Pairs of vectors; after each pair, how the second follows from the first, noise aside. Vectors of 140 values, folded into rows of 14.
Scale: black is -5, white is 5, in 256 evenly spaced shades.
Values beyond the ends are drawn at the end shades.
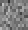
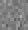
wrapped around, negated, shrunk.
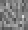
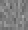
shrunk.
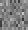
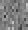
reversed, negated, partly zeroed.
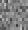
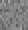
shrunk.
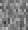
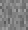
shrunk.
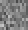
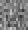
shuffled.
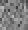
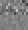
reversed, negated, partly zeroed.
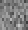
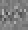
reversed, negated, partly zeroed.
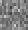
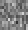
reversed.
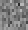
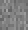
wrapped around, negated, shrunk.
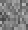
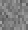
shrunk.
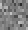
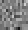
shuffled.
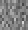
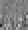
wrapped around, partly zeroed.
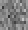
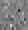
wrapped around, partly zeroed.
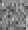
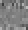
negated, partly zeroed.
